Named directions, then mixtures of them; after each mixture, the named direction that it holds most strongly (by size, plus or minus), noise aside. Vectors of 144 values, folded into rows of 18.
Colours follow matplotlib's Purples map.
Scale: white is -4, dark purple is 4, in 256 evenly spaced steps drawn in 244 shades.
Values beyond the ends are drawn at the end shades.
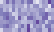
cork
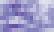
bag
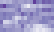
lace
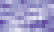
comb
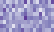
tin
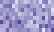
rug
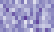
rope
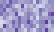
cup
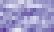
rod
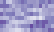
comb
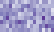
rug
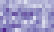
rod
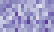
cup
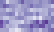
comb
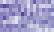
lace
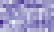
comb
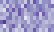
tin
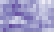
bag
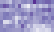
lace
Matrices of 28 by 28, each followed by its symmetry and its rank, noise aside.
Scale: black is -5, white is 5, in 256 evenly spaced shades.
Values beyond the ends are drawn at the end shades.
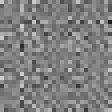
no symmetry, rank four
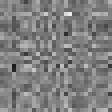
no symmetry, rank four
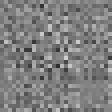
antisymmetric, rank four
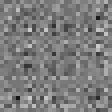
symmetric, rank four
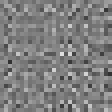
no symmetry, rank three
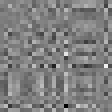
antisymmetric, rank two
